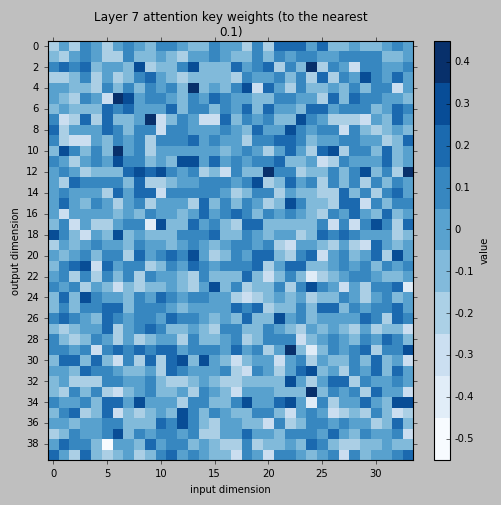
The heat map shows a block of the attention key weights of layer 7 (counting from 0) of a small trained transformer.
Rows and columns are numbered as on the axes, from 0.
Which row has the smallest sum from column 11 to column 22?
32
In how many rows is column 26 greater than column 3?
15
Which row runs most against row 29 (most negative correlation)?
33
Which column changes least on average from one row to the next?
7
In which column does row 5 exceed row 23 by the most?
6
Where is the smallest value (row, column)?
38, 5
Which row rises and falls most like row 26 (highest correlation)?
34
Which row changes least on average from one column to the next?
1
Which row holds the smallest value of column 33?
23
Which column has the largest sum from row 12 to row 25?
8
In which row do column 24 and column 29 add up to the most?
2
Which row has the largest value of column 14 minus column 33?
30
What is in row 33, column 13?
-0.2
